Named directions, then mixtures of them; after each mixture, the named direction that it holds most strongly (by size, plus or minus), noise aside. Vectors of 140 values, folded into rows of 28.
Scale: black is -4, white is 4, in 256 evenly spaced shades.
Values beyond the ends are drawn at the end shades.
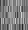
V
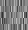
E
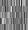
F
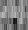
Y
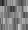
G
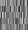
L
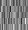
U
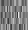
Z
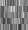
G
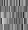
E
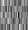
Z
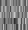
U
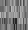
Y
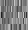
E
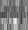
Y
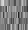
Z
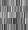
F
